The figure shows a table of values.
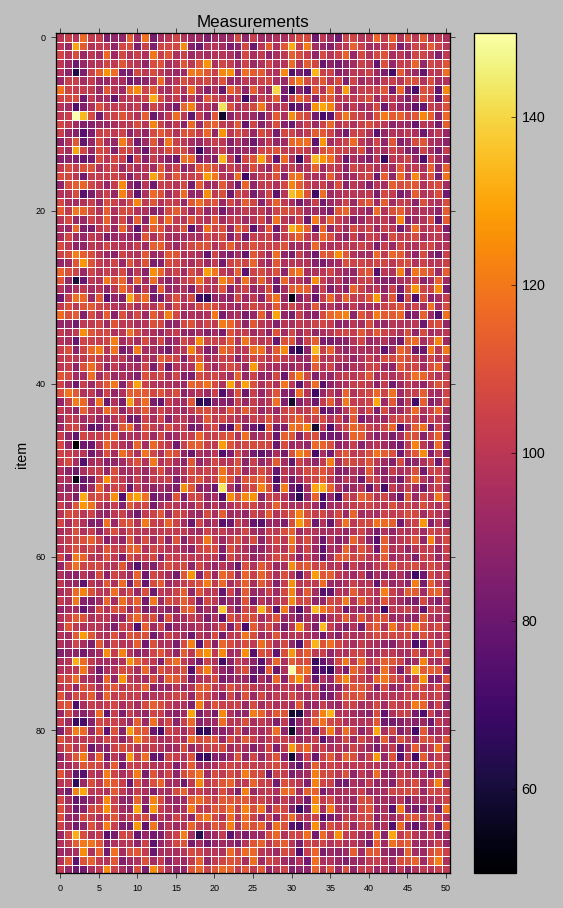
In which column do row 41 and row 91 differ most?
33
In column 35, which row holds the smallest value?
73
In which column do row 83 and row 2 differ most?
30
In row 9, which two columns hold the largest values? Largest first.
2, 3
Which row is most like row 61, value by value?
17
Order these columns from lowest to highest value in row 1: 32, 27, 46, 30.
46, 27, 32, 30
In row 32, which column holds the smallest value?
49
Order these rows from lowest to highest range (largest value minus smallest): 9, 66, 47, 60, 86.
60, 86, 66, 47, 9
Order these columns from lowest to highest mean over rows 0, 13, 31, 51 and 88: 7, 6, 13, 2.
2, 7, 13, 6
